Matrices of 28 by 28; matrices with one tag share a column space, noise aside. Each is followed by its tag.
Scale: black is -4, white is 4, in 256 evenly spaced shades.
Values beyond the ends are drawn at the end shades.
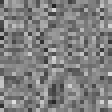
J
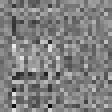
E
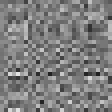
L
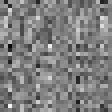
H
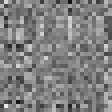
H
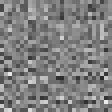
L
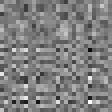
L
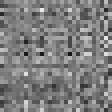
J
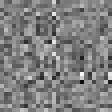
E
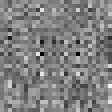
J
